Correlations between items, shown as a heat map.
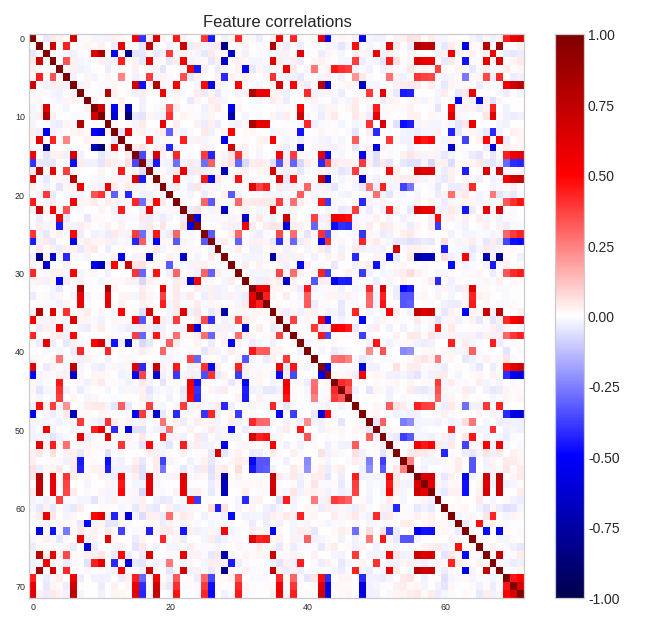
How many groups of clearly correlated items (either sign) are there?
7
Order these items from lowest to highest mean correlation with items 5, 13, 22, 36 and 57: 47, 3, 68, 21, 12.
12, 21, 47, 3, 68
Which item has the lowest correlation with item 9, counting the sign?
14
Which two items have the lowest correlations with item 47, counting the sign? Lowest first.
28, 63
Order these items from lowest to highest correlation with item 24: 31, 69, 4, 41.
4, 41, 69, 31
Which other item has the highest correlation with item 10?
2
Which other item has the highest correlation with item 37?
23
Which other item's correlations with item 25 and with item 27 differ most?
53
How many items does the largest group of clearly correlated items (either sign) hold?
17
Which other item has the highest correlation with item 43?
48
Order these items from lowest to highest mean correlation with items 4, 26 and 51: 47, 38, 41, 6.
6, 38, 47, 41
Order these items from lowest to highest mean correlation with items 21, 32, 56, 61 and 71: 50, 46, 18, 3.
46, 50, 3, 18
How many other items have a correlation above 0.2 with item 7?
9
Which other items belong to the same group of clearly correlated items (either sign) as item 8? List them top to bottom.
62, 65
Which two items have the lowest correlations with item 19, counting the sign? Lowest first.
54, 55
